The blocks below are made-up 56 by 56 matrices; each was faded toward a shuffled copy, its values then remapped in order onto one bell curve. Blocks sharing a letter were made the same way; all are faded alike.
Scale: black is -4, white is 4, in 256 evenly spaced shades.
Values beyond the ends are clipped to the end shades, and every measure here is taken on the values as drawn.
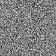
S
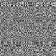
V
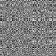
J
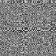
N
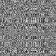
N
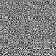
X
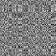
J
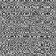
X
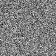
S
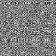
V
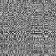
X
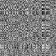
J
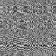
X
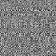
V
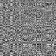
V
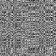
J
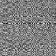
V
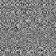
V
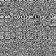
V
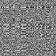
X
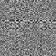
V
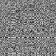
V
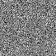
S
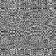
V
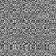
J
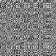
J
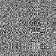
N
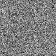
S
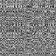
N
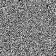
S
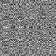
V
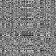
X
